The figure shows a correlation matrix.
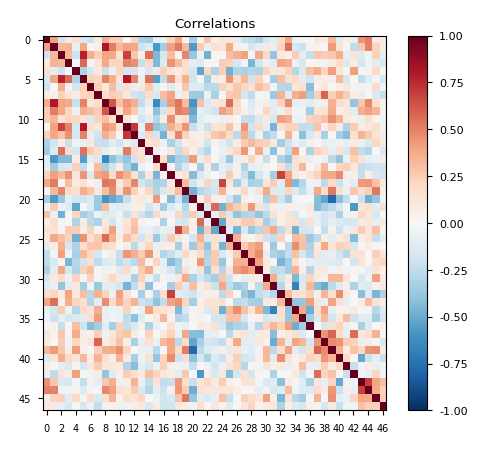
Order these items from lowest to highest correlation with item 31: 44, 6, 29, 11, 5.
11, 5, 29, 44, 6
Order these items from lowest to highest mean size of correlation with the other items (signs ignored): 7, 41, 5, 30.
41, 30, 7, 5
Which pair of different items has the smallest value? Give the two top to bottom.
20, 39
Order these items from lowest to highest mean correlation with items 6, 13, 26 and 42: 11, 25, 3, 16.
3, 25, 16, 11
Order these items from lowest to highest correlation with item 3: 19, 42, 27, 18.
27, 42, 19, 18
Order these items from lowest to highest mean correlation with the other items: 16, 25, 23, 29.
16, 23, 29, 25
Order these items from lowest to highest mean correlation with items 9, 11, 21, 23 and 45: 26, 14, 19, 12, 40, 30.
40, 30, 14, 26, 19, 12
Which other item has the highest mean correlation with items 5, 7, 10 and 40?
17
